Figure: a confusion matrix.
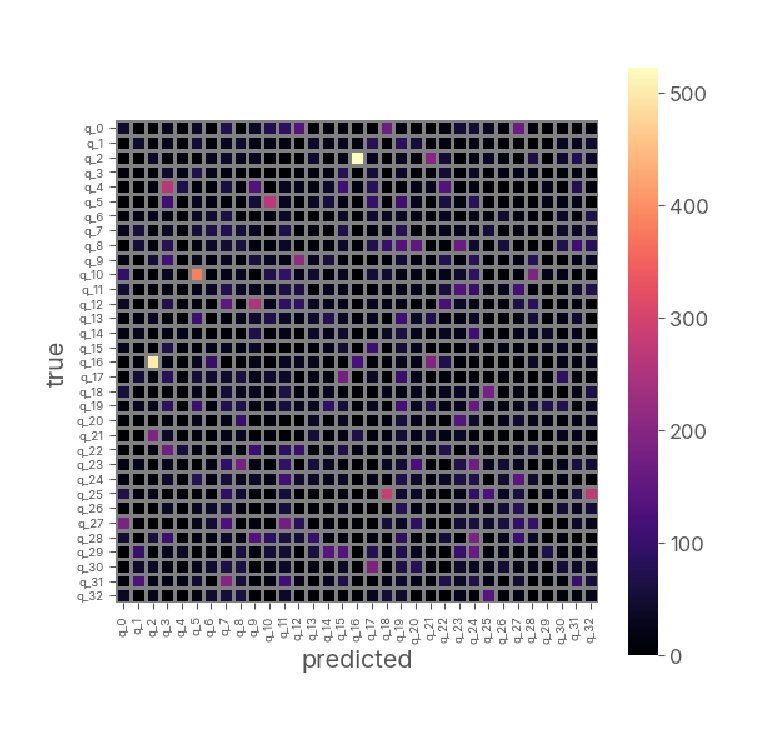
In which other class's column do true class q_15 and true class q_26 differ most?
q_17
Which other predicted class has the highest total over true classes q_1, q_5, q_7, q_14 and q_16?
q_2
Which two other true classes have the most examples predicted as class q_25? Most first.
q_18, q_32
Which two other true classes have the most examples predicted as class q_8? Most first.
q_23, q_20
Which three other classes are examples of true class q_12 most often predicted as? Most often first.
q_9, q_7, q_22
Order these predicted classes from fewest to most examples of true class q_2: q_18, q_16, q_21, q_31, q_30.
q_18, q_30, q_31, q_21, q_16
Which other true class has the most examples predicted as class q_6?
q_16
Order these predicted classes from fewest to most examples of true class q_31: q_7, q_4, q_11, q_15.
q_4, q_15, q_11, q_7
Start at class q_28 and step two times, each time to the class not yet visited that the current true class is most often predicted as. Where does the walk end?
q_27
